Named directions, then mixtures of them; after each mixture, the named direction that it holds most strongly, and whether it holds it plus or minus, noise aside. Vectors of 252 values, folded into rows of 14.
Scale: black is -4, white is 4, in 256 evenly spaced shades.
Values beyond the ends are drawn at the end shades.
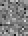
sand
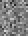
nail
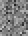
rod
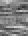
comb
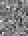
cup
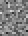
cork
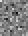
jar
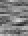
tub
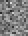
cork, minus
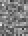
sand, minus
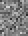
cup, plus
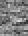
tub, plus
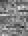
comb, minus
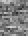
comb, plus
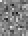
jar, plus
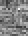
comb, minus
